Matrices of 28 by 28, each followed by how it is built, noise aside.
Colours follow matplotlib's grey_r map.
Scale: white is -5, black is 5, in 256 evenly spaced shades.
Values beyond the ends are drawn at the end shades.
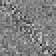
banded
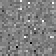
sparse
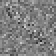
banded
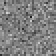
noise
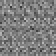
repeating columns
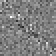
banded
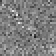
banded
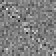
banded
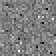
sparse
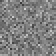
noise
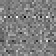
uneven rows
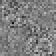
block diagonal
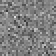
block diagonal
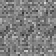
repeating columns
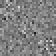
block diagonal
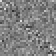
banded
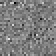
uneven rows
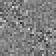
block diagonal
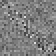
banded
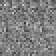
repeating columns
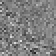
lower triangular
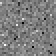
sparse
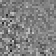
lower triangular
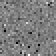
sparse
